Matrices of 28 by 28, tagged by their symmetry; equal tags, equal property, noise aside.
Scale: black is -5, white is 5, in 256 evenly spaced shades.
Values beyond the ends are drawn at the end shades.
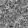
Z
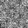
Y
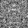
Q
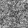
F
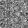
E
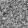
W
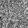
W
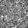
Z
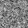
Y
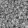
Z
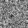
Y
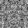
Q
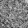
Y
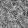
Y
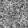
Y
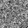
Z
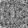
E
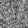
W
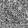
Y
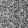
E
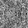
E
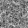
F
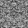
Q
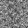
F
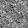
Y
